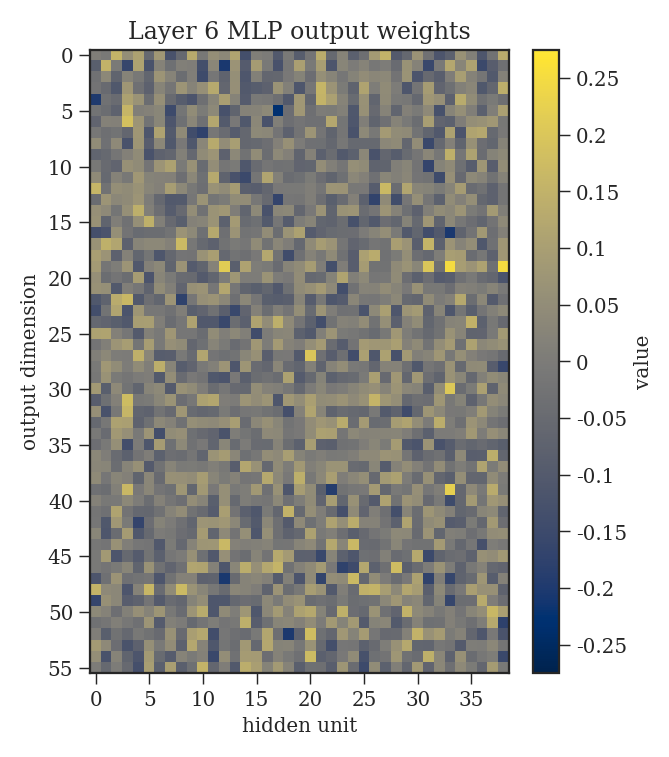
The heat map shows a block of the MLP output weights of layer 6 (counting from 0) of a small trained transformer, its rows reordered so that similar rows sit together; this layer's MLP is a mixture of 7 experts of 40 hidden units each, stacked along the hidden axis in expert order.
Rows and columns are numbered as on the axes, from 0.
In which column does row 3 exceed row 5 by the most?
17
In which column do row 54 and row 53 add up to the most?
20
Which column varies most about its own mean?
33
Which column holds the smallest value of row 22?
8
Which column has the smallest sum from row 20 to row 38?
13
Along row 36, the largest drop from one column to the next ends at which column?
38
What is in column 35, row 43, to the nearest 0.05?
-0.05
